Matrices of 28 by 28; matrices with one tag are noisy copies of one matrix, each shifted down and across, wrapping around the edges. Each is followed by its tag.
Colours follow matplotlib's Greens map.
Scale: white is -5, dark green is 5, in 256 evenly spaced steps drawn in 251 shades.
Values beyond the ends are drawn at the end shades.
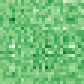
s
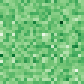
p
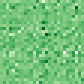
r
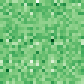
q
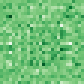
s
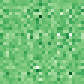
r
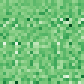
r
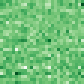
s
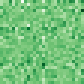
q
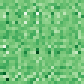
r
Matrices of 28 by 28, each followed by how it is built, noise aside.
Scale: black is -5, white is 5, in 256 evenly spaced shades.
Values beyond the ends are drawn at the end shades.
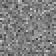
noise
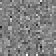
uneven columns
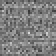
blocks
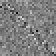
banded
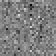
uneven columns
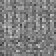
blocks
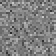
noise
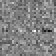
low rank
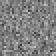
noise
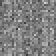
blocks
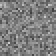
noise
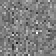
uneven columns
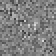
block diagonal
